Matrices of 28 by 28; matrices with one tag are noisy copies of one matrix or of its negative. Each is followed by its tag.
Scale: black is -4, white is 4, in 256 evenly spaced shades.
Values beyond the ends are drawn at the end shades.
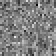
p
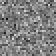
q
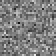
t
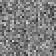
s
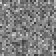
p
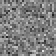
t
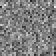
p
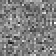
t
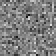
t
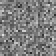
s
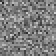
q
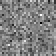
p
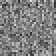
p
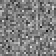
s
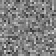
t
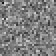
q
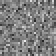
p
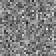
s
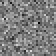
q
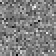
q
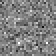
q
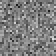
s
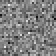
t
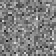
s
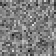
p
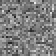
t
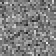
q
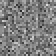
s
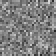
p
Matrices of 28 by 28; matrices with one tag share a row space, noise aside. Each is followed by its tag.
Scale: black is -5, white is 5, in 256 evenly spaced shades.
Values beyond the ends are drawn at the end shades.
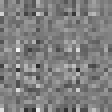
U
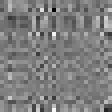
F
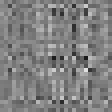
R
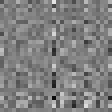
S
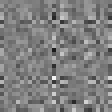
S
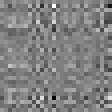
F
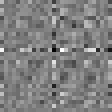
S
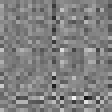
S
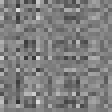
U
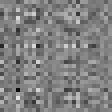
U
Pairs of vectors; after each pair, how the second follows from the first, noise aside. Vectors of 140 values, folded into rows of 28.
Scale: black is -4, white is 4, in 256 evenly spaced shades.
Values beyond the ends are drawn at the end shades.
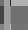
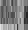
reversed.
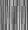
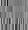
reversed, negated, partly zeroed.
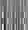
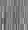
shrunk.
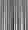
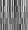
reversed.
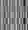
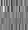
reversed, negated, partly zeroed.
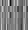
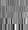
wrapped around, negated, partly zeroed.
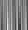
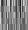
reversed, negated.
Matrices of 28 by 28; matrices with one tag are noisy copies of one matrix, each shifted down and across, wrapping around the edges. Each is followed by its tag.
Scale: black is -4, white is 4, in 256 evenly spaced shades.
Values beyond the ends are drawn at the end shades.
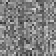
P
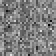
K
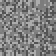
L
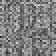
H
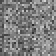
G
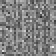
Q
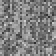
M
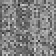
G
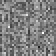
H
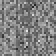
L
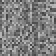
P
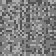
G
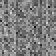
K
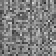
H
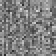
M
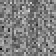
K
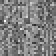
M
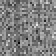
P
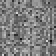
M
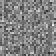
H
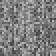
M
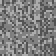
L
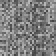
G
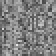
M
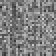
P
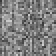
M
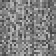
G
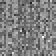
L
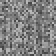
P
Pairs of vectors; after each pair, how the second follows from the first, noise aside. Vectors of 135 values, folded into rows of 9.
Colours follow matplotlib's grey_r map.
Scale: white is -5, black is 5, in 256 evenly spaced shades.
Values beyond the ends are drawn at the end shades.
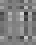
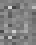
reversed, partly zeroed.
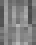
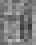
wrapped around.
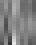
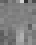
reversed, partly zeroed.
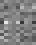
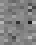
reversed, negated, partly zeroed.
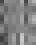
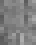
shrunk.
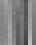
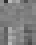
reversed, negated, partly zeroed.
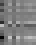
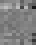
reversed, partly zeroed.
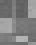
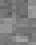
shrunk.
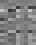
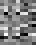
reversed, scaled up.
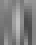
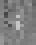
reversed, partly zeroed.
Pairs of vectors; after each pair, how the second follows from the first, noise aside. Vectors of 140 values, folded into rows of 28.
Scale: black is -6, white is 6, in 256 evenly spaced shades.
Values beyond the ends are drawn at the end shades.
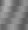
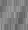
wrapped around, negated, shrunk.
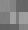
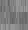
negated, shrunk.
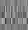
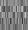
reversed, negated.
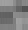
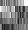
wrapped around, negated, scaled up.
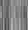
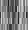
reversed, negated, scaled up.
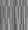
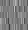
negated, partly zeroed.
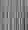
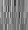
reversed, negated.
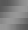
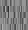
shuffled.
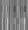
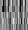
reversed, negated, scaled up.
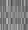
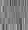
reversed, negated, partly zeroed.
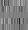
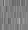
negated, shrunk.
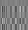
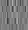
reversed, negated, partly zeroed.
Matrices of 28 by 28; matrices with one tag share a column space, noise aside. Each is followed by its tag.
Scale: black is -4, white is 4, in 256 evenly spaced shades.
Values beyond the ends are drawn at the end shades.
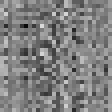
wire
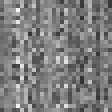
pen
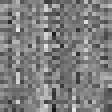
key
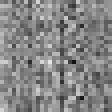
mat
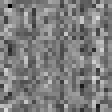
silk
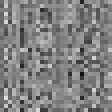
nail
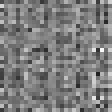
nail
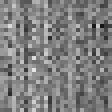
wire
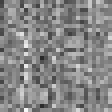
pen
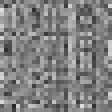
silk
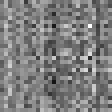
wire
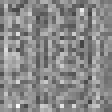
silk
